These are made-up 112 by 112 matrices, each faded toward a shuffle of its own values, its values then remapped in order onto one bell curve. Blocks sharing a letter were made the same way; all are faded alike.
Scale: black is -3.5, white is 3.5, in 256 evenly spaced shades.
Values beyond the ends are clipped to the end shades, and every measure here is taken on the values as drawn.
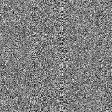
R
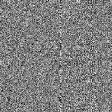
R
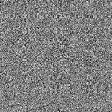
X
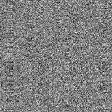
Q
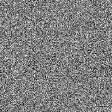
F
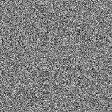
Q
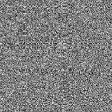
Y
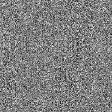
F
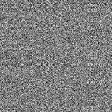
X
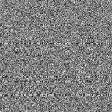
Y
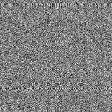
Y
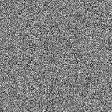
Q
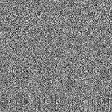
X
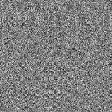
X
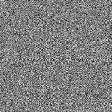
Y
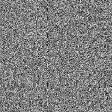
R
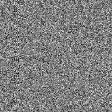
F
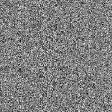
F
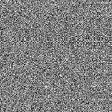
X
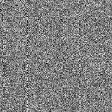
R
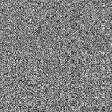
Y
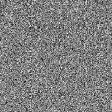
F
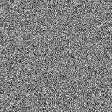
Q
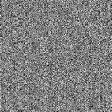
Q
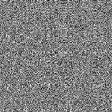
Y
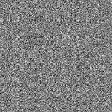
X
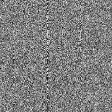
R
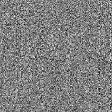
F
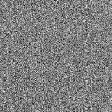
Q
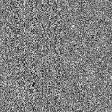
F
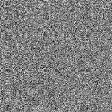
X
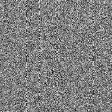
R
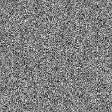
F
